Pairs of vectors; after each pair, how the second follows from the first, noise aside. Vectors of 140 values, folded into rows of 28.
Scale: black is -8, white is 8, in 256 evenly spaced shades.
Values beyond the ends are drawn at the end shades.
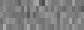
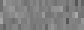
wrapped around, partly zeroed.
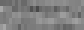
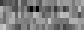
scaled up.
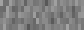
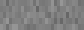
wrapped around, negated, shrunk.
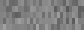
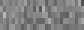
wrapped around.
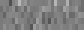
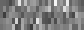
scaled up.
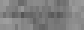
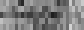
scaled up.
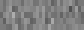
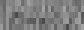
shuffled.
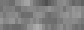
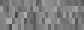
shuffled.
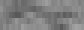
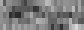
scaled up.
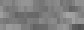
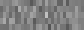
shuffled.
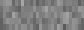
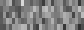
scaled up.
